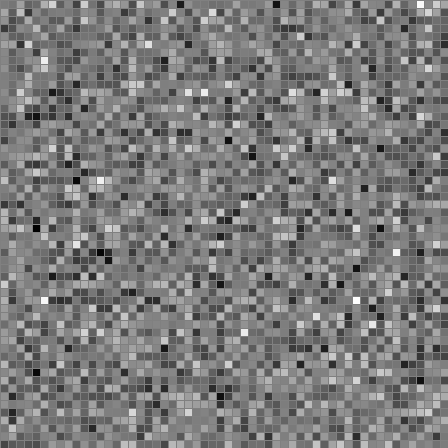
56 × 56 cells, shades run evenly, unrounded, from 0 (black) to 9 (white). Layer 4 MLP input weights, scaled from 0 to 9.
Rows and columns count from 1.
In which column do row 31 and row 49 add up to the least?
8
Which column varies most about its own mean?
53
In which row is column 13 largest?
23
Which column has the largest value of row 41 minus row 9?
47
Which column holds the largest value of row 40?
40
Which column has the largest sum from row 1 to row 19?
22
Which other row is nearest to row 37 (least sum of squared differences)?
7
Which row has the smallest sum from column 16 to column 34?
49
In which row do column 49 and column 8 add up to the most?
41
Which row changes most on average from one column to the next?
1
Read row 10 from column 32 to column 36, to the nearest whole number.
5 2 5 5 3
